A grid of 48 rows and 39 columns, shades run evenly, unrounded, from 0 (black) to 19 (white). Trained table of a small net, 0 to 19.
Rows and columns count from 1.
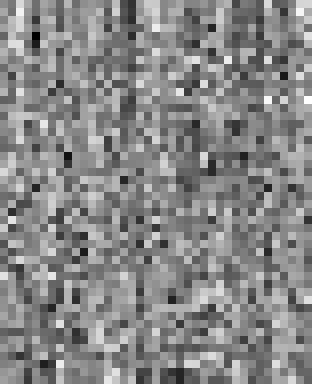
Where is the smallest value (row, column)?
5, 5
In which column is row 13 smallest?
17
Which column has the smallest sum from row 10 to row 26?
25
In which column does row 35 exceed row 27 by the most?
2
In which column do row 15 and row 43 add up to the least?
10
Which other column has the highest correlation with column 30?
35
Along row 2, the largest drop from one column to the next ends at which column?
16
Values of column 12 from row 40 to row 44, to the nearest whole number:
11 12 13 14 12
